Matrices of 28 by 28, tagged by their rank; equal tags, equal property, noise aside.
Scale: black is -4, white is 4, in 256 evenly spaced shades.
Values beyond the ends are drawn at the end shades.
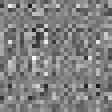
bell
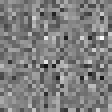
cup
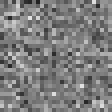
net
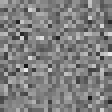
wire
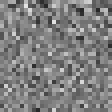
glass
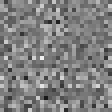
glass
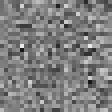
wire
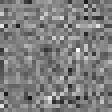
bell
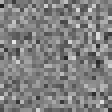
wire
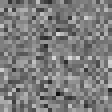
net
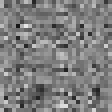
cup
